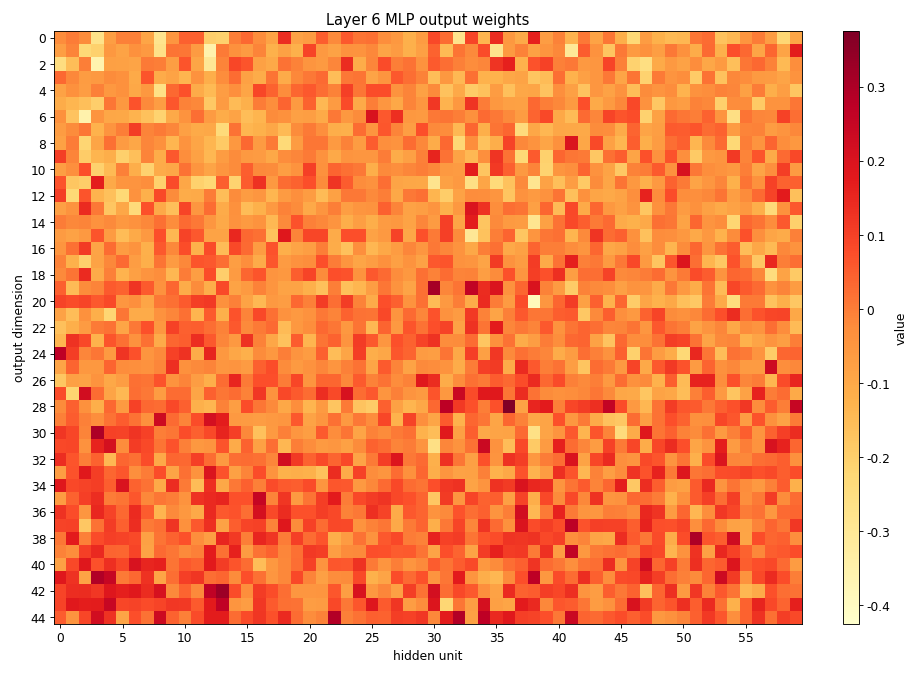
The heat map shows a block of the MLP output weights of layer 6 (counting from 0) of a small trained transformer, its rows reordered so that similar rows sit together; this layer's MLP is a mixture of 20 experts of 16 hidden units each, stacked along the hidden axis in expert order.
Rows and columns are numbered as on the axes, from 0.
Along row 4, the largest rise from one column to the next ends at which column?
9
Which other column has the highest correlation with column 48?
53
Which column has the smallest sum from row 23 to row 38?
30
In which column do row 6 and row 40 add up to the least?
16
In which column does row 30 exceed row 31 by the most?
47
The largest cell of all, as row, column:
28, 36
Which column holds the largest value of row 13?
33
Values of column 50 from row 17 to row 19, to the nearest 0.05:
0.2 0 -0.05
